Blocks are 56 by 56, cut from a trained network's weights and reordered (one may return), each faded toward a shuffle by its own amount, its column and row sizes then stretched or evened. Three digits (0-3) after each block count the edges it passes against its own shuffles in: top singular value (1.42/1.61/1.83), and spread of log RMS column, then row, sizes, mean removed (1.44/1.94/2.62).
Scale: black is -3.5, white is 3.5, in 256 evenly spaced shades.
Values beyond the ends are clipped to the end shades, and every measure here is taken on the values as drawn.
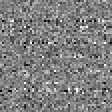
1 1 2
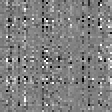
2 3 2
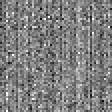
3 1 1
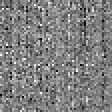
1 2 0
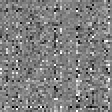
0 3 2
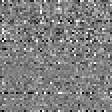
1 1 3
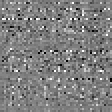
0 1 3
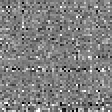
1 2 3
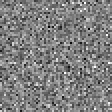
0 1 1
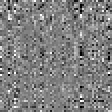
3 3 2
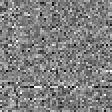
2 0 2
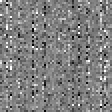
0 3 0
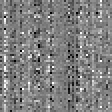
3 3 2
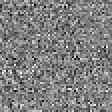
1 0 2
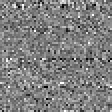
1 0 2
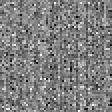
1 0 1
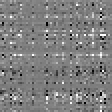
2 3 3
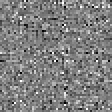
0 1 2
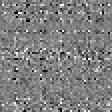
0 2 3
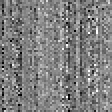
3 3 0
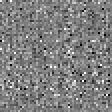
0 1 2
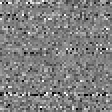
0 0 3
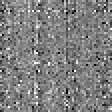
1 2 1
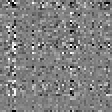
2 3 3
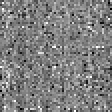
0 0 2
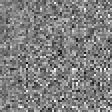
3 2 1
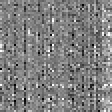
3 3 2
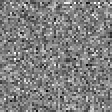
0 0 1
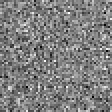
2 1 1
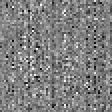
1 2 1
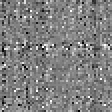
1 2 2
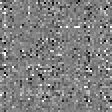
0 2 2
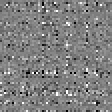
0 2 3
